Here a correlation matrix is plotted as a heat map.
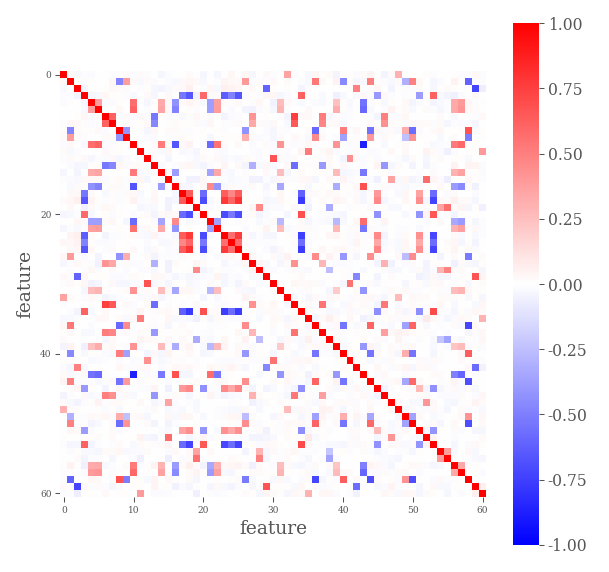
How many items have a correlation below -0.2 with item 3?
7
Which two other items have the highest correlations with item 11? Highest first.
35, 60
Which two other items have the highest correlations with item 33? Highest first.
6, 7
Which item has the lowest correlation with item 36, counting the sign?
58
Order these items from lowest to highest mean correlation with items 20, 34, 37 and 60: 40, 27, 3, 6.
40, 27, 6, 3
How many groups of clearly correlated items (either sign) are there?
10
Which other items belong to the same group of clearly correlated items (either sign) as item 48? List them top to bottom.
0, 32
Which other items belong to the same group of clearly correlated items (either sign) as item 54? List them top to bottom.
19, 28, 38, 55
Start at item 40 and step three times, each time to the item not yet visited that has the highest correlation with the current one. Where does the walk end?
49
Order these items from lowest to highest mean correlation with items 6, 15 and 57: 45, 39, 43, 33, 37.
43, 45, 39, 37, 33
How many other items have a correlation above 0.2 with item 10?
8
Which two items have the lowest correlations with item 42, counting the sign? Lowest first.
59, 29
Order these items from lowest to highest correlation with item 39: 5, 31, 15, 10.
15, 31, 5, 10
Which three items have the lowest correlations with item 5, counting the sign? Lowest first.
43, 16, 21
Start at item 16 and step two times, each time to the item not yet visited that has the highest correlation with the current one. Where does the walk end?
21
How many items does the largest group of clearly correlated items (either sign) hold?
12
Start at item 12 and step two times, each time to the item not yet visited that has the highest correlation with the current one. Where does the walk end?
41
